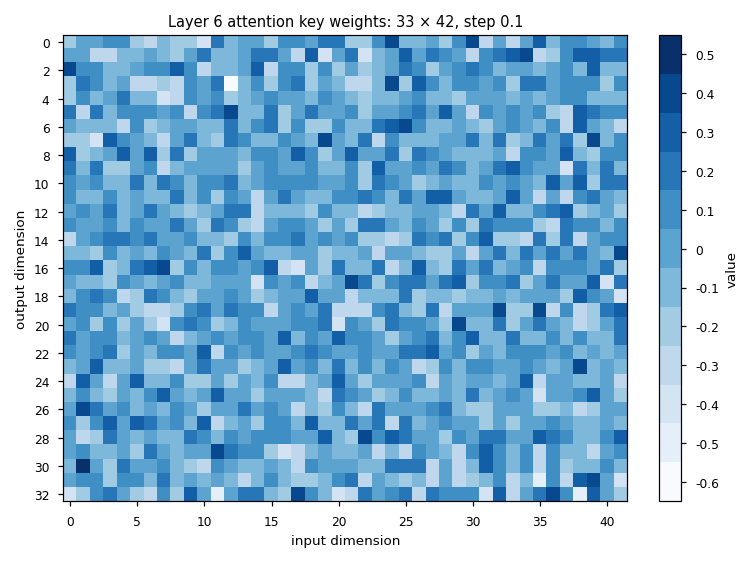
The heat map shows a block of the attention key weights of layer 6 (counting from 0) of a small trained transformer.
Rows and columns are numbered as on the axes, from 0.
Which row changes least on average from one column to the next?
4
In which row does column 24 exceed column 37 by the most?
6
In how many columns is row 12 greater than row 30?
14
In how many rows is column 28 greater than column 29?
18
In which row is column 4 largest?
8
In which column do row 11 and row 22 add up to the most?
27
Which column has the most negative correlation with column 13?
38
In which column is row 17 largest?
21
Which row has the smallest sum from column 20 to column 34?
31
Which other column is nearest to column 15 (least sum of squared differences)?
5
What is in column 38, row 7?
-0.2
